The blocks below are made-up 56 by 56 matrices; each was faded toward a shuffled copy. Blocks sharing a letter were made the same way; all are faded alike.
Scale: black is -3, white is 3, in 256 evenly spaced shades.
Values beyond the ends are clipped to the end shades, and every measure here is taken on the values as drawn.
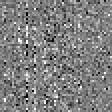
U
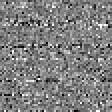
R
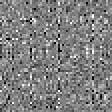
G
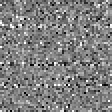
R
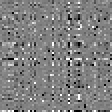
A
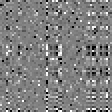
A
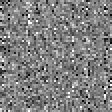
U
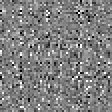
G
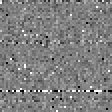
R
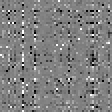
A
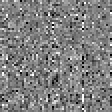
G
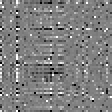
A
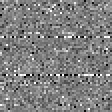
R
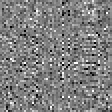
G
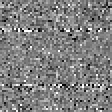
R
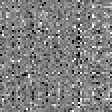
G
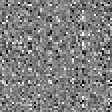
G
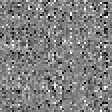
G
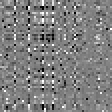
A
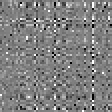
A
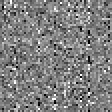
U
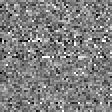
R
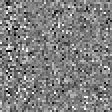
U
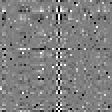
A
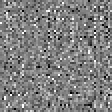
G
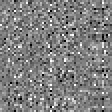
G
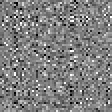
G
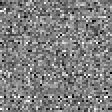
R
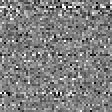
R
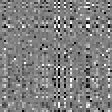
A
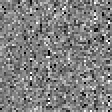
U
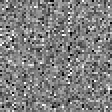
U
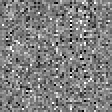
U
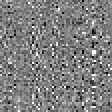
G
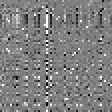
A
